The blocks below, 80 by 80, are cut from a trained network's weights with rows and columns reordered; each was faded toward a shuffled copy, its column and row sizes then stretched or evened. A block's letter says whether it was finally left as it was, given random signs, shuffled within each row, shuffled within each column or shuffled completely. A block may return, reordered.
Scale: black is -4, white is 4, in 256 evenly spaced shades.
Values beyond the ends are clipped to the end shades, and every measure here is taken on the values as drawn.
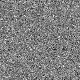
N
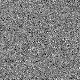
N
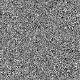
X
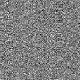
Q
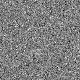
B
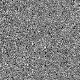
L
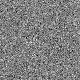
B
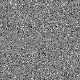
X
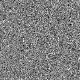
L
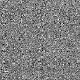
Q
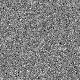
B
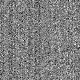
L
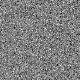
L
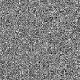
Q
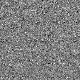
N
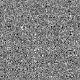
Q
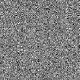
Q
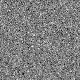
B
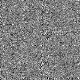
X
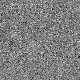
N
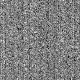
L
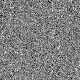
L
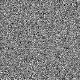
X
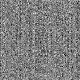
Q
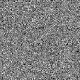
Q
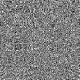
Q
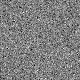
B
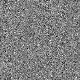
L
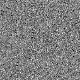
L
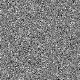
L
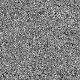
X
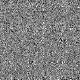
Q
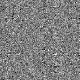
Q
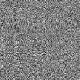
Q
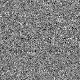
N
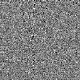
Q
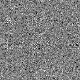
X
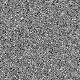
B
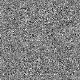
X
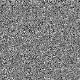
X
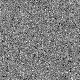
B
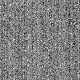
L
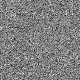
N
